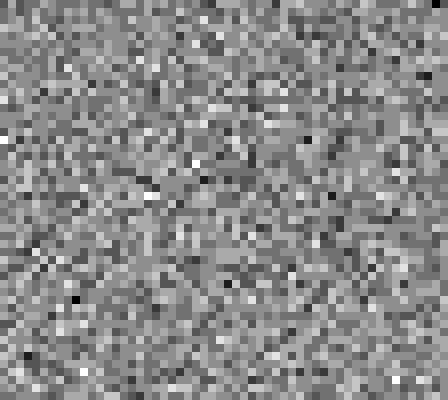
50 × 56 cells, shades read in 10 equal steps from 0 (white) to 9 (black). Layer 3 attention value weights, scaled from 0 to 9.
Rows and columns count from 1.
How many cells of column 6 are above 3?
39
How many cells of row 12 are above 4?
20
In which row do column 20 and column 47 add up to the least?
35
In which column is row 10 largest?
54
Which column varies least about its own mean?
56
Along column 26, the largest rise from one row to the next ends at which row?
23
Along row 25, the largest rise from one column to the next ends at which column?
42
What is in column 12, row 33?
3
